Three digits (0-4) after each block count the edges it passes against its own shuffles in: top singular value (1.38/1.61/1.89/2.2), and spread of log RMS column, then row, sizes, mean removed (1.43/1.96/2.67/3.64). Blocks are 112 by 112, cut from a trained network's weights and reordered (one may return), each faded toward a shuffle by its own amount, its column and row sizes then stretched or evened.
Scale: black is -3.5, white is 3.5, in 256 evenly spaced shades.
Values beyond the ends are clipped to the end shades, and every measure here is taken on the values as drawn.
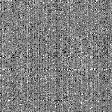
3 1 2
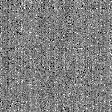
2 1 1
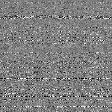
3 1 4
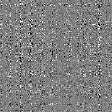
1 4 3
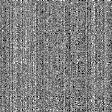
4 2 2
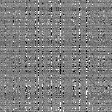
4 4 1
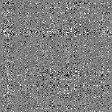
0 3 3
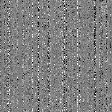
2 4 0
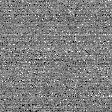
2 0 2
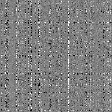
2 4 2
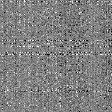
2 2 3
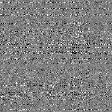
1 2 4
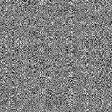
3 3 2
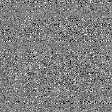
0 2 4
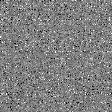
0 0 2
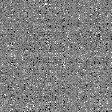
1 3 0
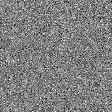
0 0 1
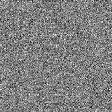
2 0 1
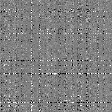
3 3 3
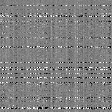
4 2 4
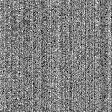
4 0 0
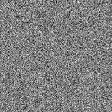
3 1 0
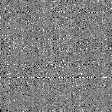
1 1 3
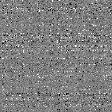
0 2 3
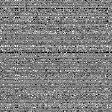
4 1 3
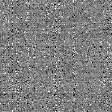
1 3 0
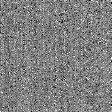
0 2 0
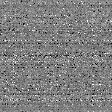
2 0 3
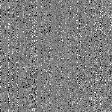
0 4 0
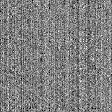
4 1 1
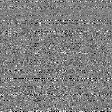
2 1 4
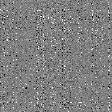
0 3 2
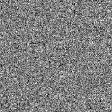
2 1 0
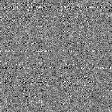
3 2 3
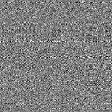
4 0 3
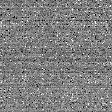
2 1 1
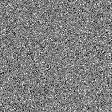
0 0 0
